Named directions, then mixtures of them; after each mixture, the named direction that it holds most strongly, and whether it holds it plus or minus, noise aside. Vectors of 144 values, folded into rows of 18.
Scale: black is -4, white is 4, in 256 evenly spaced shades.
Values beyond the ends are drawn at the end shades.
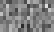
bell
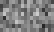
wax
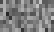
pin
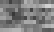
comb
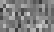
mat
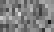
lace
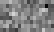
comb, minus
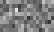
bell, minus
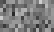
mat, minus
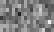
lace, minus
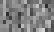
pin, plus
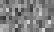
lace, minus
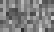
pin, plus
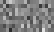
bell, minus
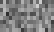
pin, plus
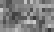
comb, plus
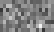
mat, plus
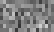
mat, plus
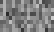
pin, plus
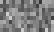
pin, minus
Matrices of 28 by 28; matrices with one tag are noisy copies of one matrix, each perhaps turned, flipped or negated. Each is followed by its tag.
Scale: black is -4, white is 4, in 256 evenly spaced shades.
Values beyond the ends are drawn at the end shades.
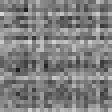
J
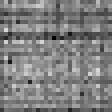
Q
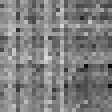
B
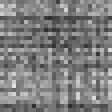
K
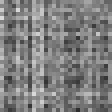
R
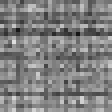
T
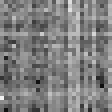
R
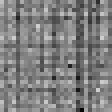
T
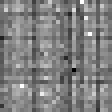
J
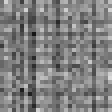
T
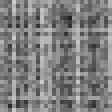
J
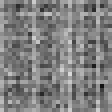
J
